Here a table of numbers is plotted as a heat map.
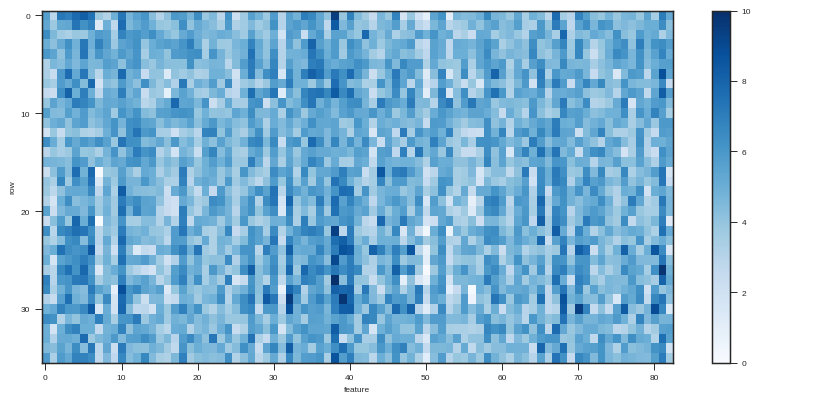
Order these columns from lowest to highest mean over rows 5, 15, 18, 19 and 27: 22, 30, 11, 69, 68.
69, 22, 11, 68, 30
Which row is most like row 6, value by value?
8
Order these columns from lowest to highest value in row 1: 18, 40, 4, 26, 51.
26, 51, 40, 18, 4
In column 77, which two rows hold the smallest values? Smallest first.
9, 21
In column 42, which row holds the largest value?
2
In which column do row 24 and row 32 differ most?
43
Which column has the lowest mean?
50
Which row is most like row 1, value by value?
35
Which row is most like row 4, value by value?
3
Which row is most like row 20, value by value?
19
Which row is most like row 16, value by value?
21
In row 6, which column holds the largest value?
81
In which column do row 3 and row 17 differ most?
7
